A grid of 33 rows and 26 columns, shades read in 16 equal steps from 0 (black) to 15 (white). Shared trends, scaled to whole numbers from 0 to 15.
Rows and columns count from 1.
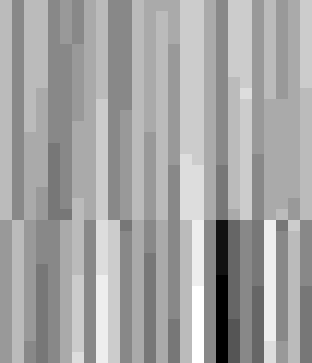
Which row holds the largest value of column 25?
21
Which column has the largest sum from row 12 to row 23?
17
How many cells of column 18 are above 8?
20
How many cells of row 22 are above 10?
8
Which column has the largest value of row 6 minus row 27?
19
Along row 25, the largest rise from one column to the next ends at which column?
23
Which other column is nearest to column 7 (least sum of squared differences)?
25
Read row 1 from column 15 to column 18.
10 12 12 10
